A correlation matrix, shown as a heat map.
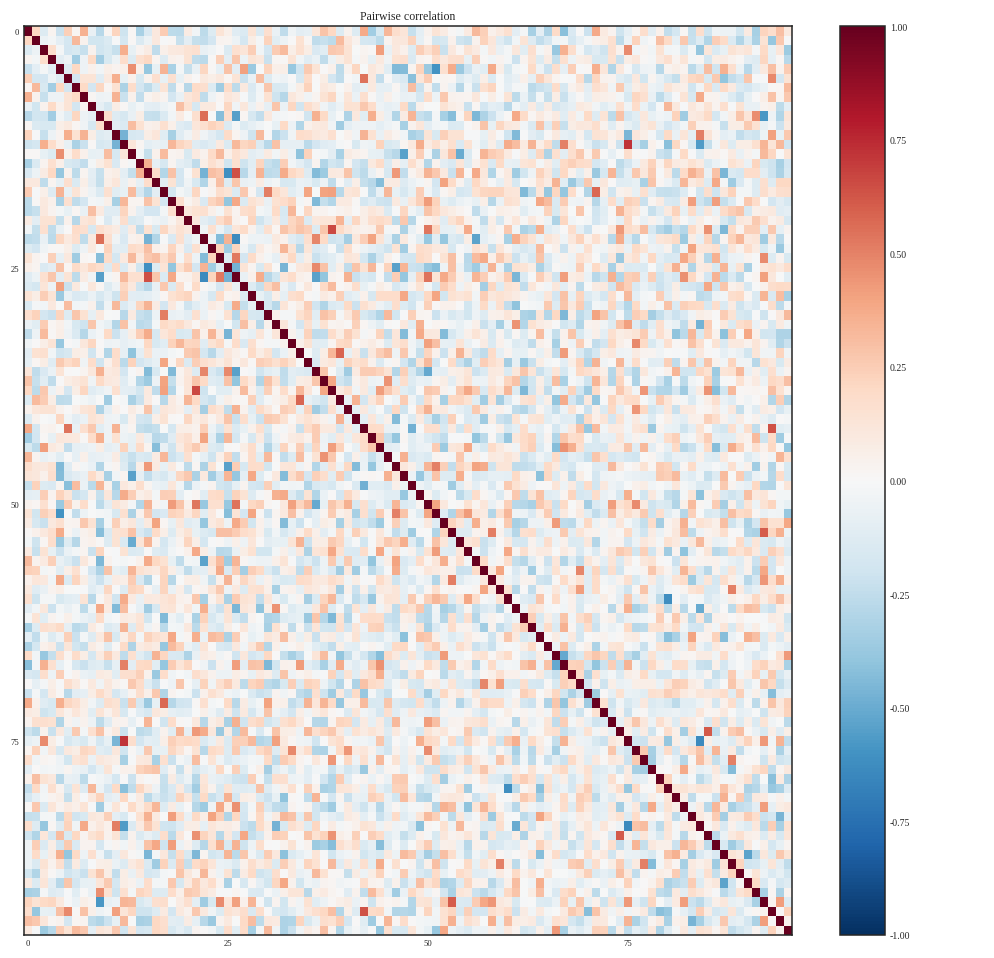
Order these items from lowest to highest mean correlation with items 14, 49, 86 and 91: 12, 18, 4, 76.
4, 76, 12, 18
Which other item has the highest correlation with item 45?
37
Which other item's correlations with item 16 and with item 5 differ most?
42
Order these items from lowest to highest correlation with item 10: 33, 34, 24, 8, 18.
34, 8, 33, 18, 24
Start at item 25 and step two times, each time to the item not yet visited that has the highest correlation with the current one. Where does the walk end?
22
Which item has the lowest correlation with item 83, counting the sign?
94
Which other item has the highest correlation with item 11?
84
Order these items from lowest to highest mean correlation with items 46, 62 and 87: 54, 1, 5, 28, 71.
5, 71, 54, 28, 1
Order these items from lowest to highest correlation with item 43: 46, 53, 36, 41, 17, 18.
46, 17, 18, 53, 41, 36
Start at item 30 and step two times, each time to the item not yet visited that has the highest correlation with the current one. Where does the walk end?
71
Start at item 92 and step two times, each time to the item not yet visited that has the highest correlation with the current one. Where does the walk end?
58
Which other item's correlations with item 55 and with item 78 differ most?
82
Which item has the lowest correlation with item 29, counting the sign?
61
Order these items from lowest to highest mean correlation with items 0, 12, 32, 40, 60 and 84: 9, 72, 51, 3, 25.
25, 9, 72, 3, 51
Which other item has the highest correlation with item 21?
38
